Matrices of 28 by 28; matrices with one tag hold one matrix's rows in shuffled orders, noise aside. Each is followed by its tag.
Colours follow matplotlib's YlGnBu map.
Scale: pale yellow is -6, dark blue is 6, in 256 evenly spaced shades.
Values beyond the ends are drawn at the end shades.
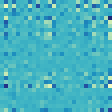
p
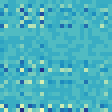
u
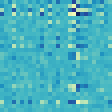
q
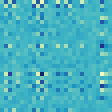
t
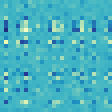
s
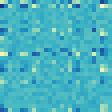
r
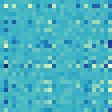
p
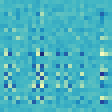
t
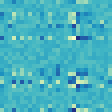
q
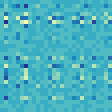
s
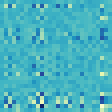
t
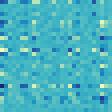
r
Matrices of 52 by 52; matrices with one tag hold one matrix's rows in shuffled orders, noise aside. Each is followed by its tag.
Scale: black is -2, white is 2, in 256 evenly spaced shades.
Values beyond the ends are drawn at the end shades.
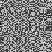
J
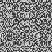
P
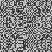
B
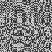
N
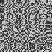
J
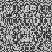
P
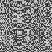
N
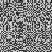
B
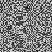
B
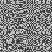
B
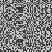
B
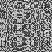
N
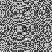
N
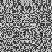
P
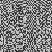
B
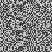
B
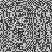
B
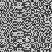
N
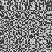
J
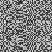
B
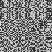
J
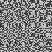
J
